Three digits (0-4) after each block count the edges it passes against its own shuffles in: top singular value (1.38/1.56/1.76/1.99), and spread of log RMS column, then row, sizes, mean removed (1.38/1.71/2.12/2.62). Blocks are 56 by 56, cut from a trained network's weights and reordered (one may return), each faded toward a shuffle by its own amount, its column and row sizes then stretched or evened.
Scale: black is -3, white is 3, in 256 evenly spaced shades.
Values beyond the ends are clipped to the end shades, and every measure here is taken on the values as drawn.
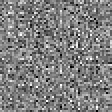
3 3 0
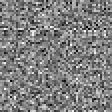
3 1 1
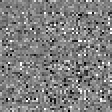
1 2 4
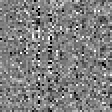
1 4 0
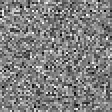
1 0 1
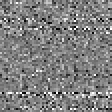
2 1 4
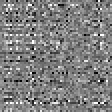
4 3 4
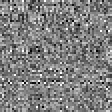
4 1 2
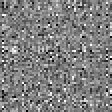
2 4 2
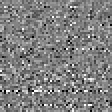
1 1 3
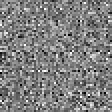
3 1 3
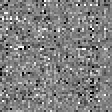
0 3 3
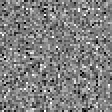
1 2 0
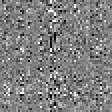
1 4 2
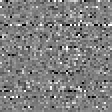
1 0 4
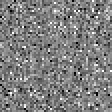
0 1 2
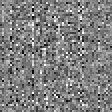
2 4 1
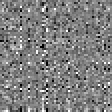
4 4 2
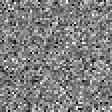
0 0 2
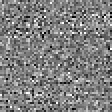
2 1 2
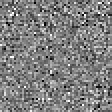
0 1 2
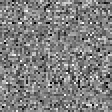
0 0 3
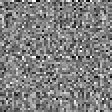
4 0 2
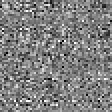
3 1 3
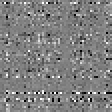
2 3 4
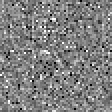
0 0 0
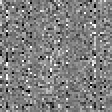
1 4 0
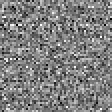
3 0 1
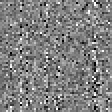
0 4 0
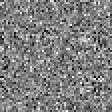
2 0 0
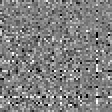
2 3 3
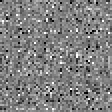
0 3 3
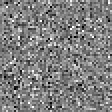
0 2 1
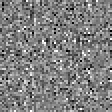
0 2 1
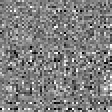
2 3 3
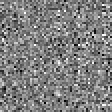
2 3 1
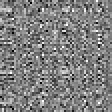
4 4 0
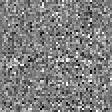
0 3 1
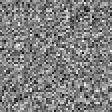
3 1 0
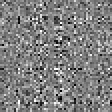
3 4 3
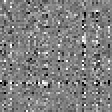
3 4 3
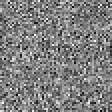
2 0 1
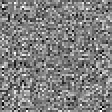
3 2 1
